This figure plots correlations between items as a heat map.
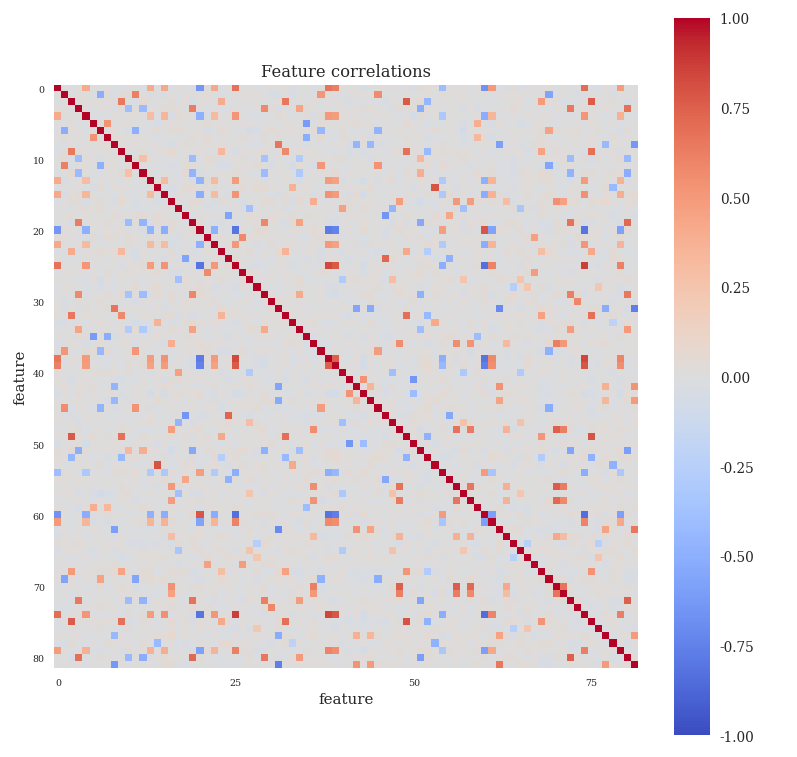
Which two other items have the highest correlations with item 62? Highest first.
81, 42
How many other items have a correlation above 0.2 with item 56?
7
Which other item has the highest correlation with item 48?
70
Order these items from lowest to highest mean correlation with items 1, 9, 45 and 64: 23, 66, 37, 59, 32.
66, 59, 23, 32, 37
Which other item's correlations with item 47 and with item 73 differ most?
30
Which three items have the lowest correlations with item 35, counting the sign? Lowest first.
5, 7, 59
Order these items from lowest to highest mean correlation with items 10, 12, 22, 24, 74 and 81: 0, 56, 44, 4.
56, 44, 4, 0
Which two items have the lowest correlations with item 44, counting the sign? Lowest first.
31, 8
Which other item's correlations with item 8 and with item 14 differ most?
53
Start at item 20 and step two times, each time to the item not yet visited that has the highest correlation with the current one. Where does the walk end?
54
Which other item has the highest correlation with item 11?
1
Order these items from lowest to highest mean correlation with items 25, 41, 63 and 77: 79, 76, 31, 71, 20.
20, 31, 76, 71, 79
